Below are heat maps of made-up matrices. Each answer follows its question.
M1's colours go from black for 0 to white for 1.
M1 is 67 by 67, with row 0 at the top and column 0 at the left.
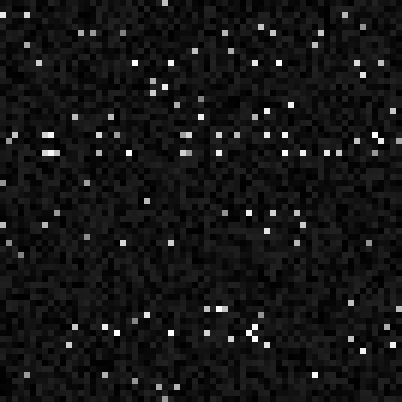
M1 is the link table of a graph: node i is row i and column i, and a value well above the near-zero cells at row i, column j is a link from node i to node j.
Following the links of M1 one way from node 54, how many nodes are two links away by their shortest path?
5
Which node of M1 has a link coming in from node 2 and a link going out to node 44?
node 57
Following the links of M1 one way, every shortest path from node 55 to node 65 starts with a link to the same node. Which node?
node 19
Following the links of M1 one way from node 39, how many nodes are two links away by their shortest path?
1
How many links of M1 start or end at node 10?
7
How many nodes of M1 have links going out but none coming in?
7
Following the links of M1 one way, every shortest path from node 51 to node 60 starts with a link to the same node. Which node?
node 37
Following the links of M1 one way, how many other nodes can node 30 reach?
3
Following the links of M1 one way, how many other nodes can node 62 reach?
8
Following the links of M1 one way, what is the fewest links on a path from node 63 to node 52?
3
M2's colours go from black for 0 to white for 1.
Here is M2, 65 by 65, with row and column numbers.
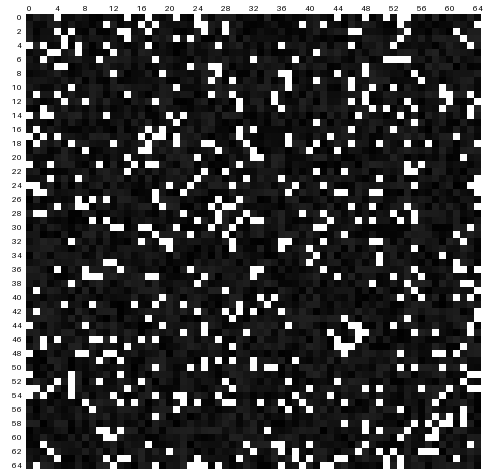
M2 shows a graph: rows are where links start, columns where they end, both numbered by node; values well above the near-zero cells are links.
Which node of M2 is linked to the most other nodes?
node 18
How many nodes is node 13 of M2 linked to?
8
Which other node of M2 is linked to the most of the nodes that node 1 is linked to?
node 64
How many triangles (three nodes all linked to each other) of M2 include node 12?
4
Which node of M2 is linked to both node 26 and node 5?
node 7
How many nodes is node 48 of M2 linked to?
10
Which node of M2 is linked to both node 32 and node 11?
node 29
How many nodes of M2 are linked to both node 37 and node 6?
4
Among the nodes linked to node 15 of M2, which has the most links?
node 55
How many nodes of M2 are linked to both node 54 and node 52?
1
